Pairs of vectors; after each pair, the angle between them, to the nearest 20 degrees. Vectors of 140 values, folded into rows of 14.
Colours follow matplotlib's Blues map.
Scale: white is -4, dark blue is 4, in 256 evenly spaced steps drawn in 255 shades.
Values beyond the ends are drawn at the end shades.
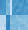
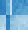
20 degrees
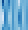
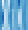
160 degrees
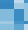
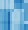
140 degrees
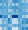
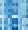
140 degrees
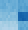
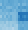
20 degrees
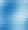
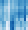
120 degrees
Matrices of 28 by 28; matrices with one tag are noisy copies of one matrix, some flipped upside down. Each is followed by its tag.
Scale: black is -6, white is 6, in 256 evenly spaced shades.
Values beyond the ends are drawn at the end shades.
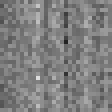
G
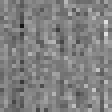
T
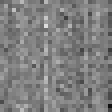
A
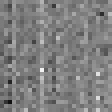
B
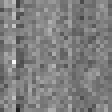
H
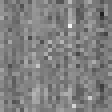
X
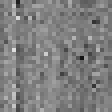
H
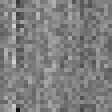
H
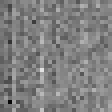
B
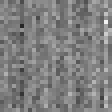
T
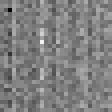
B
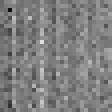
B
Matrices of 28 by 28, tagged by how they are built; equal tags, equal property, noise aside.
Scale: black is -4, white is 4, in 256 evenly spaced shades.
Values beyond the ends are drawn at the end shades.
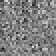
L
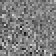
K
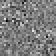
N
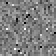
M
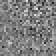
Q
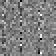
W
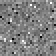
M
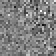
Q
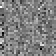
W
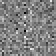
W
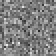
L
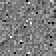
M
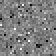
M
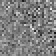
Q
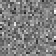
W
